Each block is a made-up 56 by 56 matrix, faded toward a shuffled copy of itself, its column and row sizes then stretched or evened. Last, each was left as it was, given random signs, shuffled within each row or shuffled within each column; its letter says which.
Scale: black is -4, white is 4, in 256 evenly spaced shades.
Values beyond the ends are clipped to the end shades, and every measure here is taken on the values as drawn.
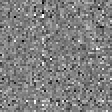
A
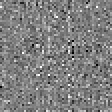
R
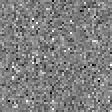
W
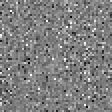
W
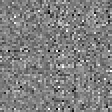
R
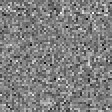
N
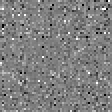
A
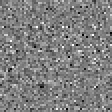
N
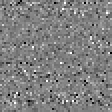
N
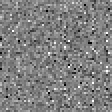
W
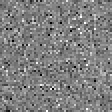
N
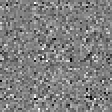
R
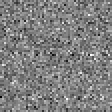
N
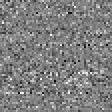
N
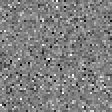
N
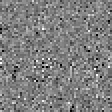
A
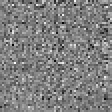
R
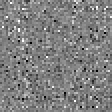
A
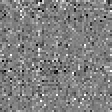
R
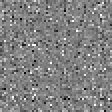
A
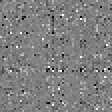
A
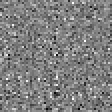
A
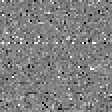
N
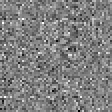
R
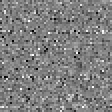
N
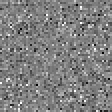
A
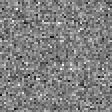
N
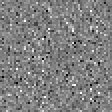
W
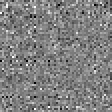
A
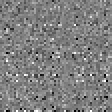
A
